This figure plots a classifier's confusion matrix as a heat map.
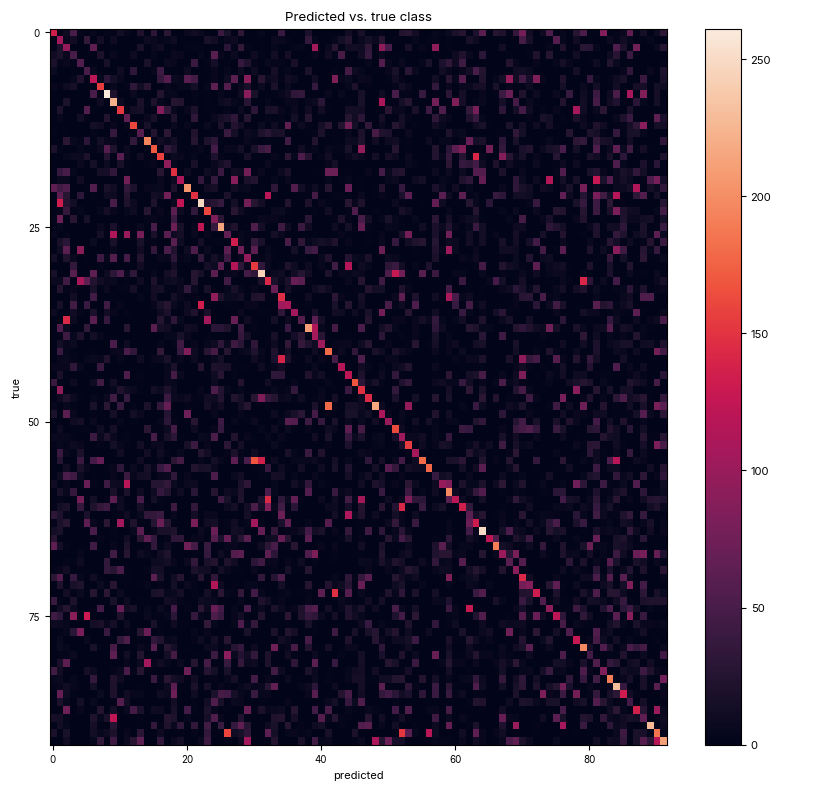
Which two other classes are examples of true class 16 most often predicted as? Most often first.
63, 67
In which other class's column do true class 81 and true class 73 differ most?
14
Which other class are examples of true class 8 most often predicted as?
86
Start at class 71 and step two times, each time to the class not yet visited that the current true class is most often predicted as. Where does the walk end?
1
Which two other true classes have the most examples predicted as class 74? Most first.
19, 38
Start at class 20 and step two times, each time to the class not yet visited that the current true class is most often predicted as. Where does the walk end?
90
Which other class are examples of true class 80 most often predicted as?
26
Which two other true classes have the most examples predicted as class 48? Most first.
91, 13
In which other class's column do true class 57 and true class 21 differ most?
32
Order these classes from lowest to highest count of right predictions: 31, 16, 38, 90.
16, 90, 38, 31
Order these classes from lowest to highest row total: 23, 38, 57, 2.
57, 23, 2, 38
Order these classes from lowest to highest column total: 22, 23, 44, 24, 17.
22, 23, 17, 44, 24
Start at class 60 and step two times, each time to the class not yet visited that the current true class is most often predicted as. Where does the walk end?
79
